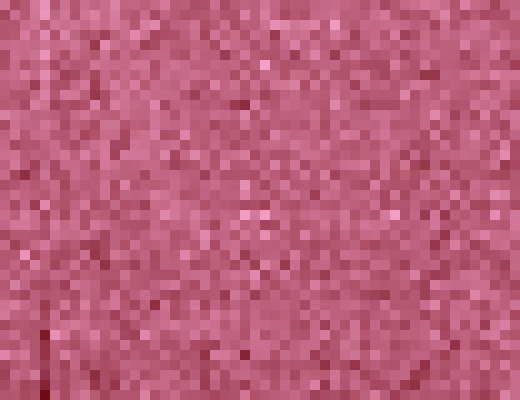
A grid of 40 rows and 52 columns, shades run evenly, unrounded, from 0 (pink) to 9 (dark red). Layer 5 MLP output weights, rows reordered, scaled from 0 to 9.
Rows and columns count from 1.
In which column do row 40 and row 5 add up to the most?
5
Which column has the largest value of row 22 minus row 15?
45
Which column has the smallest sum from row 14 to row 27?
17
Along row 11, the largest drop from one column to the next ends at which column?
26
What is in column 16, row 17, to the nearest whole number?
3
